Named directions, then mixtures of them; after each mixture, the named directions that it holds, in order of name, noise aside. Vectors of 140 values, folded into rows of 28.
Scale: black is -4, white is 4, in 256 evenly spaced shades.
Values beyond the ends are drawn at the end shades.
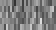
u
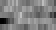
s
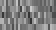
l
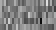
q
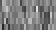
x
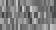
l.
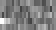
l, s.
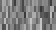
u, x.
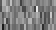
x.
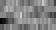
s.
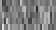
x.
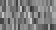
l.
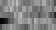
s.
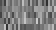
q, u.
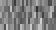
u.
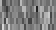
x.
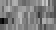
q, s.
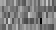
q.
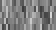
u, x.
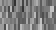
u.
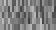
l, u.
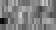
q, s.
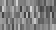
l, x.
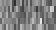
u.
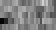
q, s.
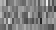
q.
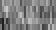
s, x.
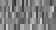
u.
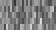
u.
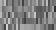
q, u.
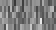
u.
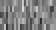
l, u.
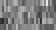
q, s.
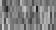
x.
